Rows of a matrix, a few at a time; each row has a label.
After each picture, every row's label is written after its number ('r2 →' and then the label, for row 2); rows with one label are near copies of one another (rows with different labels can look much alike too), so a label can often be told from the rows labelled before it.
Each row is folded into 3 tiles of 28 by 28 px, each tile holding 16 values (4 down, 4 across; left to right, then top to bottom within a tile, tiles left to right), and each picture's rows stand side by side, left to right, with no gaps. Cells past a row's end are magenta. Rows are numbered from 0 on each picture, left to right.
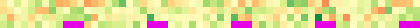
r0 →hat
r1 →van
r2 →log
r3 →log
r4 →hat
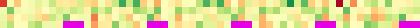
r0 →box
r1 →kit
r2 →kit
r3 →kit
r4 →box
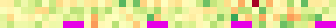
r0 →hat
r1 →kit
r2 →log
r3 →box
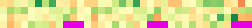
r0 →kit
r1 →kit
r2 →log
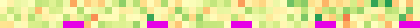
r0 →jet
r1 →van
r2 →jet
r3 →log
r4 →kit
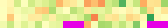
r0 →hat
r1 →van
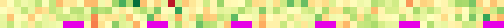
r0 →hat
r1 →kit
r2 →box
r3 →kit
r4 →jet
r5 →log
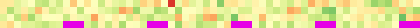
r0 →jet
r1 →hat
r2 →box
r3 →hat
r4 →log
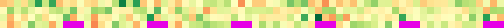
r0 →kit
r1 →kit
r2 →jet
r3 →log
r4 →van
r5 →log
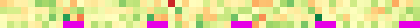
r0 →log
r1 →log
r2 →box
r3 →van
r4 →hat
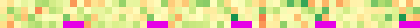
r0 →jet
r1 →van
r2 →van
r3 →kit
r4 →log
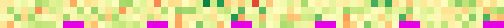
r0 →jet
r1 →jet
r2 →kit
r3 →box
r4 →kit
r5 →log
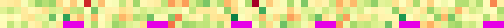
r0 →log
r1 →box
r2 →van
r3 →box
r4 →van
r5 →jet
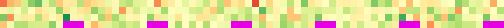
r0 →van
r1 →jet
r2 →hat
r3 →box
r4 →log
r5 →jet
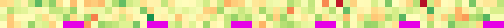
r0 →kit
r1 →van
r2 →hat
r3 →jet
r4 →box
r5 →box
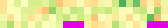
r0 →hat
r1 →kit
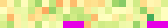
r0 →hat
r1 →van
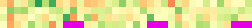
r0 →kit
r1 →van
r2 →box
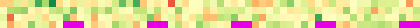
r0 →kit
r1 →kit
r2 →box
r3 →van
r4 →jet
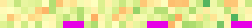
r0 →hat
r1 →hat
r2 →van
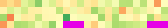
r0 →van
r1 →jet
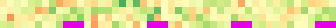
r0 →hat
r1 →kit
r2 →jet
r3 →hat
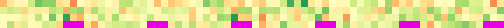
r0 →log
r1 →jet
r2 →log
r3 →kit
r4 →hat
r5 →jet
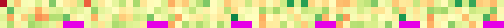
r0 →box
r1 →box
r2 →van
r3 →kit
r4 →van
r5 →kit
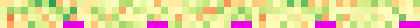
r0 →kit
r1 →jet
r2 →hat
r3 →kit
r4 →van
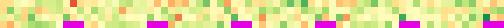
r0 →jet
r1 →jet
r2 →van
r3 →kit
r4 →van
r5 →log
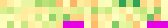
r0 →log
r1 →kit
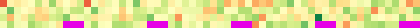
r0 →box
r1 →box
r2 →hat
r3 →van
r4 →jet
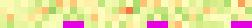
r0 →hat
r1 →hat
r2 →jet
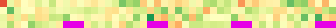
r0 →box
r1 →log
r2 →jet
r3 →log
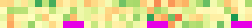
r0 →kit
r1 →log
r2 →van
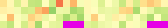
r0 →hat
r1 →hat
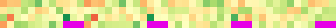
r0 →van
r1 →van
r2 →log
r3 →hat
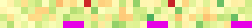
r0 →hat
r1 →box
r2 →box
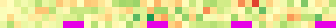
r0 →hat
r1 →log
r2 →jet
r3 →box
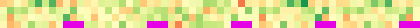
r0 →kit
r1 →hat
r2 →jet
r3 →kit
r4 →kit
